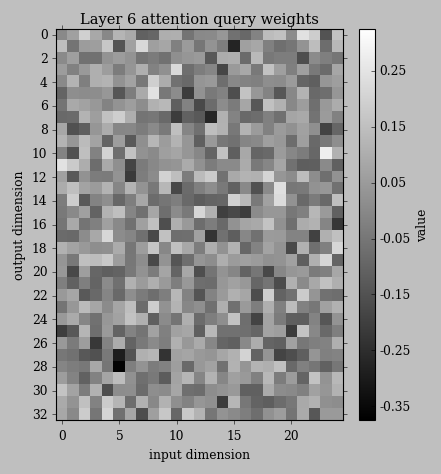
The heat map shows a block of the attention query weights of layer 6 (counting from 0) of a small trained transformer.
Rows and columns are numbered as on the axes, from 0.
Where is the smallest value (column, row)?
5, 28
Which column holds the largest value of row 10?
23
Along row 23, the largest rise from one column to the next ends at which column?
8
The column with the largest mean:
4
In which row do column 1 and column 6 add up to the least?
12
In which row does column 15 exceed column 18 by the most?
31
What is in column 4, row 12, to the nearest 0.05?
-0.05
